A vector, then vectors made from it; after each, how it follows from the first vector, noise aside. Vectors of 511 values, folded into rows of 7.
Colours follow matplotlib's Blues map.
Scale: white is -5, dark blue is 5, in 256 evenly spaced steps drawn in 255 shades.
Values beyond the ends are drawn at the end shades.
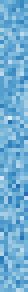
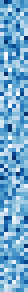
reversed, negated, scaled up.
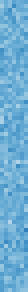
wrapped around, shrunk.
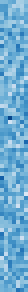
negated.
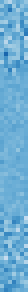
reversed, partly zeroed.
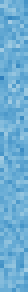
wrapped around, negated, shrunk.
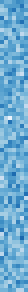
copied.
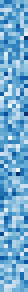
reversed, negated, scaled up.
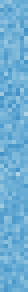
reversed, shrunk.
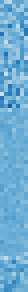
reversed, partly zeroed.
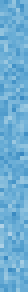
wrapped around, negated, shrunk.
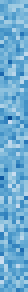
negated.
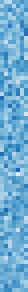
reversed.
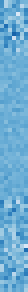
wrapped around, partly zeroed.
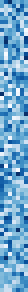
reversed, negated, scaled up.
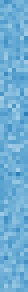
reversed, negated, shrunk.
